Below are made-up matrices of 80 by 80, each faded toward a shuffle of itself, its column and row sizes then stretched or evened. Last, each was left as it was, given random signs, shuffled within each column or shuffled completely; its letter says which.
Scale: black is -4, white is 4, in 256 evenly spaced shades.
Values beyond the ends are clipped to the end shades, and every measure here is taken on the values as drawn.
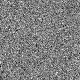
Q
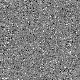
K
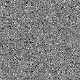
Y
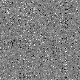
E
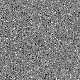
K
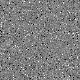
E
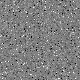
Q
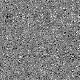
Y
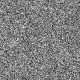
Q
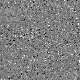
Y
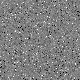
Q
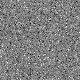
K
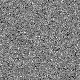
Q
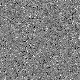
K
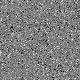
Q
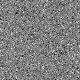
K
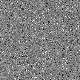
K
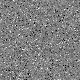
Q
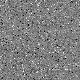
K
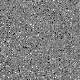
E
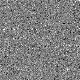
E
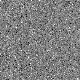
K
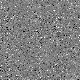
E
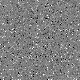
E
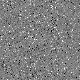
K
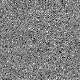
Y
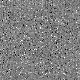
Y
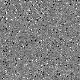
E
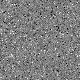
Q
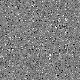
Y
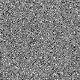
Y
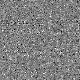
E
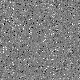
K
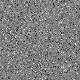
Y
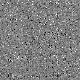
E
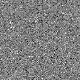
Y
